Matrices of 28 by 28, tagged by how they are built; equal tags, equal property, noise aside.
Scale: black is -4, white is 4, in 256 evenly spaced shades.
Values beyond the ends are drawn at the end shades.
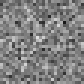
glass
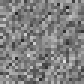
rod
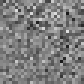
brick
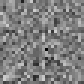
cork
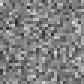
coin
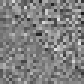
brick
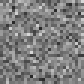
coin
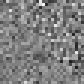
brick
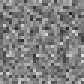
glass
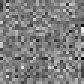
cork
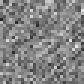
rod
